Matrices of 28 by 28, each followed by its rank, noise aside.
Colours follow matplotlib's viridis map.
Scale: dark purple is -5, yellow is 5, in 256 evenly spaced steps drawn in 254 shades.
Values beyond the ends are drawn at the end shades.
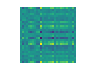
one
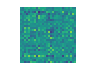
three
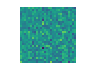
five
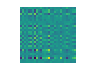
one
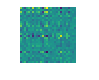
two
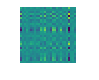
one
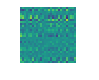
two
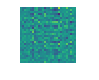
three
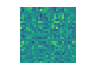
five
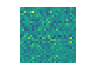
four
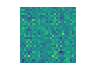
five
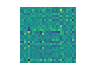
three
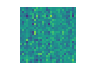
four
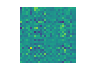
four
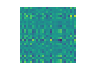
two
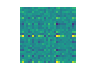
one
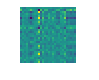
one
